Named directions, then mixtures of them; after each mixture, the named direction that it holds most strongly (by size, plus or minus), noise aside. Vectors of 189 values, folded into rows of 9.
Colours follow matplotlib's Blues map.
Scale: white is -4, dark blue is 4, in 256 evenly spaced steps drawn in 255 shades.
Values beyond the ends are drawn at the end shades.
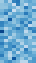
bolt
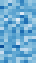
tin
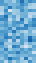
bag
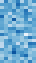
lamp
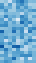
tin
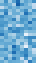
lamp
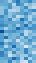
bolt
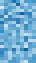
tin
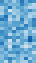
bag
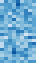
lamp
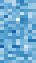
tin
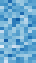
tin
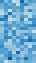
bag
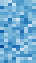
tin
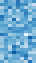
lamp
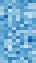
bag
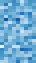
tin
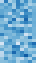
lamp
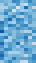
bolt
